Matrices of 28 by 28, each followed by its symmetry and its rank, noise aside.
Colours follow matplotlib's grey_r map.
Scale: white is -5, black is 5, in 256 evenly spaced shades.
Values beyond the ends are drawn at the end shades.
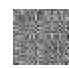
no symmetry, rank four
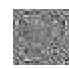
antisymmetric, rank four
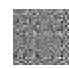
antisymmetric, rank four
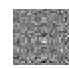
no symmetry, rank four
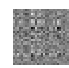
no symmetry, rank three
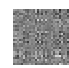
no symmetry, rank four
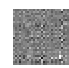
no symmetry, rank four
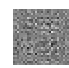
no symmetry, rank three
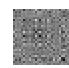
symmetric, rank three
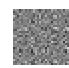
antisymmetric, rank four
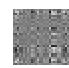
no symmetry, rank two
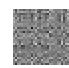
no symmetry, rank three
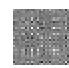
symmetric, rank two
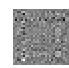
no symmetry, rank four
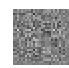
antisymmetric, rank four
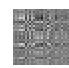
no symmetry, rank two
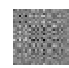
symmetric, rank two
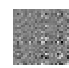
symmetric, rank two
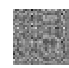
no symmetry, rank three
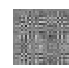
antisymmetric, rank two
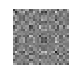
symmetric, rank two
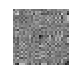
symmetric, rank four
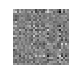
no symmetry, rank three
